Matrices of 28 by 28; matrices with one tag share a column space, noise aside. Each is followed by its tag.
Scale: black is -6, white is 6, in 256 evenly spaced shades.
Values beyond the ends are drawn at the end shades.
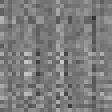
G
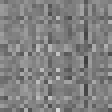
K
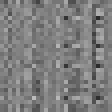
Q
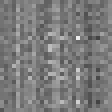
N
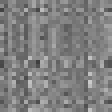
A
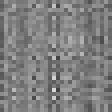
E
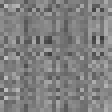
E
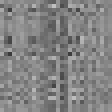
E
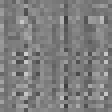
G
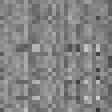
K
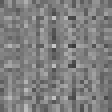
Q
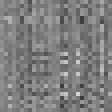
G
